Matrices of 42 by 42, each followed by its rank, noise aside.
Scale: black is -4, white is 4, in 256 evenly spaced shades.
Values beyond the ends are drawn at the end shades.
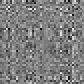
four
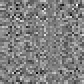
six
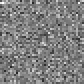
twelve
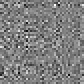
four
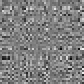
four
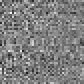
six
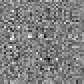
six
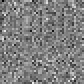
eight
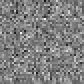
eight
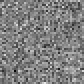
eight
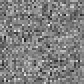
eight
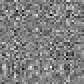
six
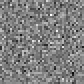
twelve
